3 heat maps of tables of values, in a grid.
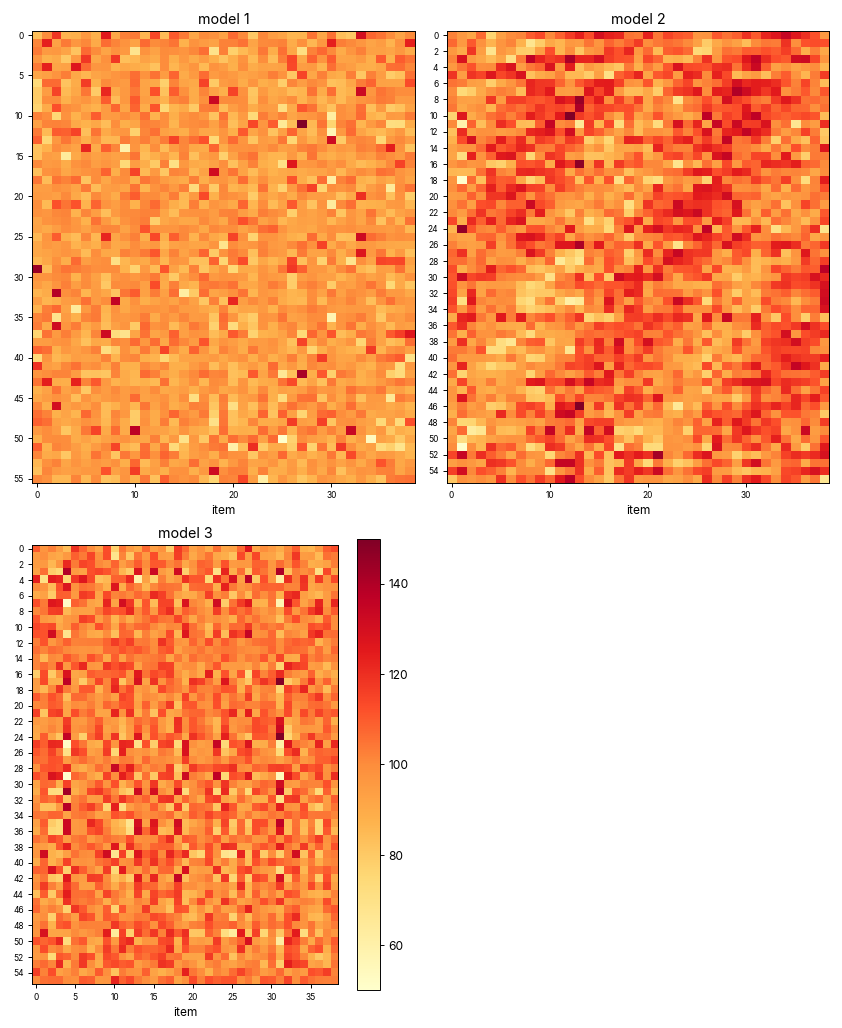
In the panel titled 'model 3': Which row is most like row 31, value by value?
3
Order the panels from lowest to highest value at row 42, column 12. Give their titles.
model 3, model 2, model 1
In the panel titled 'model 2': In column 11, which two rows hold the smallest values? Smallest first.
28, 33
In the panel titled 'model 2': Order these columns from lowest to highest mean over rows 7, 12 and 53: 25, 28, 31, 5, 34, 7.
7, 34, 5, 25, 28, 31
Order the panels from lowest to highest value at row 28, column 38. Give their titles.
model 1, model 3, model 2
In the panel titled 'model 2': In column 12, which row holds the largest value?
10
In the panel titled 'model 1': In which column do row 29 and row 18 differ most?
0
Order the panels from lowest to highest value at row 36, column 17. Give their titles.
model 3, model 1, model 2
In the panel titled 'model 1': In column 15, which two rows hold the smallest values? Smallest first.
32, 50
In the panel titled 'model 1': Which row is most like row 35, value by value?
10
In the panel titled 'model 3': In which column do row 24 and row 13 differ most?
31
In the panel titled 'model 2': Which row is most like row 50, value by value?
48
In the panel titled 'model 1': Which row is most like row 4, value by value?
43
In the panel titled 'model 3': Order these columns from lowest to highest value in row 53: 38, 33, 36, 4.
4, 36, 38, 33
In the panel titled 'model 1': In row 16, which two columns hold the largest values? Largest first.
26, 37
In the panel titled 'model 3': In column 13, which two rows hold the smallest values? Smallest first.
4, 25
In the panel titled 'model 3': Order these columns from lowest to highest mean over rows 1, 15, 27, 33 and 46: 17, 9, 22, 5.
17, 22, 9, 5
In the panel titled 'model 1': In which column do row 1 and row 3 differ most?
1
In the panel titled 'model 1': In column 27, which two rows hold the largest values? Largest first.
11, 42
